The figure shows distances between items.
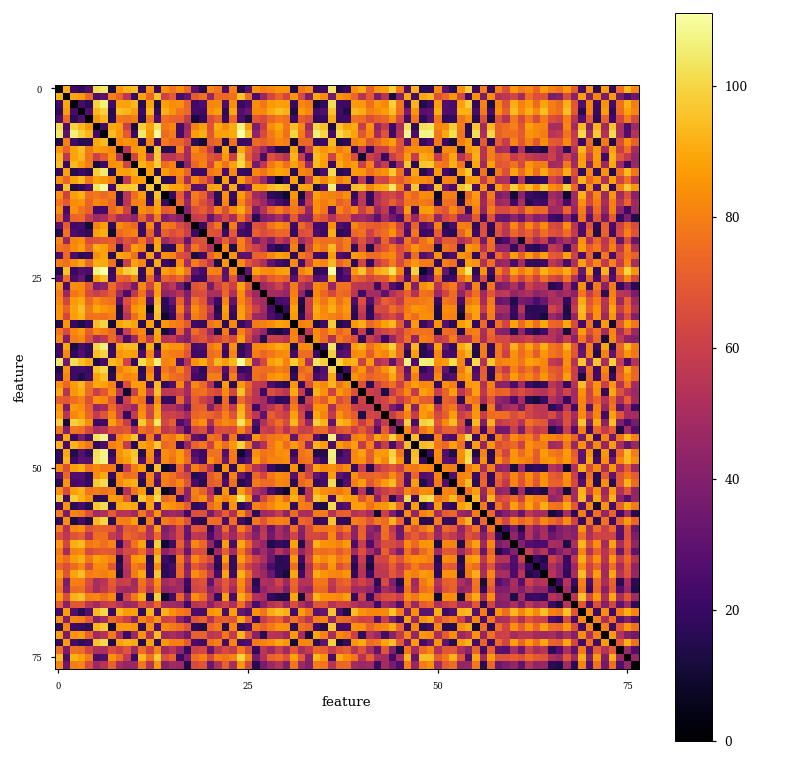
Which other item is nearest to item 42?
56
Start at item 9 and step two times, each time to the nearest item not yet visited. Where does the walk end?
43
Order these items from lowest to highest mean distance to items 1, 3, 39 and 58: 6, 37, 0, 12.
12, 37, 0, 6
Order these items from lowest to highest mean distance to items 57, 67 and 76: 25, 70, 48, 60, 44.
60, 25, 70, 48, 44
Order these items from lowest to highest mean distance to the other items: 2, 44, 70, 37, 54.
37, 70, 2, 44, 54
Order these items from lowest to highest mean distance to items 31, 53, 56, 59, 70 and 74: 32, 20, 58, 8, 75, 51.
58, 20, 32, 8, 75, 51
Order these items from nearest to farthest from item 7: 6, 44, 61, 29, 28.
61, 28, 29, 44, 6
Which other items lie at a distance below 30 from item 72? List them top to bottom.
9, 27, 33, 40, 43
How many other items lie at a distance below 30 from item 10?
9
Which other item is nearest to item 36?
5
